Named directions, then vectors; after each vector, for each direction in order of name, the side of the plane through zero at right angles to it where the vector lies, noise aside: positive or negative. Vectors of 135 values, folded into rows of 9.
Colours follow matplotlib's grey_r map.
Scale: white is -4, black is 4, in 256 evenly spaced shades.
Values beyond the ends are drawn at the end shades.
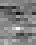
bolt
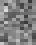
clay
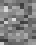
negative, positive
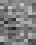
negative, negative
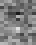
positive, positive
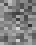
positive, positive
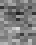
positive, positive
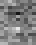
positive, positive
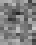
positive, positive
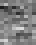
positive, negative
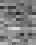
positive, positive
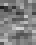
positive, negative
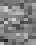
negative, positive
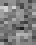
negative, positive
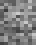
negative, negative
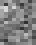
negative, positive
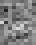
positive, negative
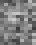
negative, negative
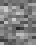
negative, positive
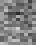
positive, positive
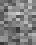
negative, negative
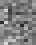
positive, positive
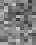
positive, positive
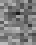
positive, positive
